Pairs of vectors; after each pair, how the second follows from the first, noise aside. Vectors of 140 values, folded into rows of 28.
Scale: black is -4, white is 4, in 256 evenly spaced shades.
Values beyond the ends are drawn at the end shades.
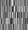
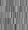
reversed, negated, shrunk.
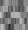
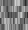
reversed, negated.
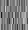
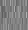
reversed, negated, shrunk.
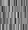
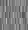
wrapped around, negated, shrunk.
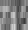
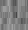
reversed, negated, shrunk.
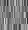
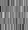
reversed, partly zeroed.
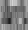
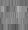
reversed, negated, shrunk.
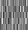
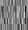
reversed, negated.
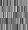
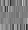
reversed, partly zeroed.
